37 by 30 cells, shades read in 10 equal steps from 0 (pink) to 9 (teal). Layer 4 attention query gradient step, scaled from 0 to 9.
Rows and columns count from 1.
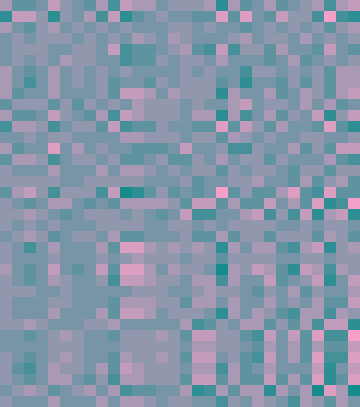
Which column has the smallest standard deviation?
4
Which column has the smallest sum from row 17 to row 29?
12
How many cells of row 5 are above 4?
17
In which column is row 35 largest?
28
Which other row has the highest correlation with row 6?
18
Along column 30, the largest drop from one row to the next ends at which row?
31
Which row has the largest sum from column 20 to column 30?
8
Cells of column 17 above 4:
15
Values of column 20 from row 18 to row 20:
6 3 5
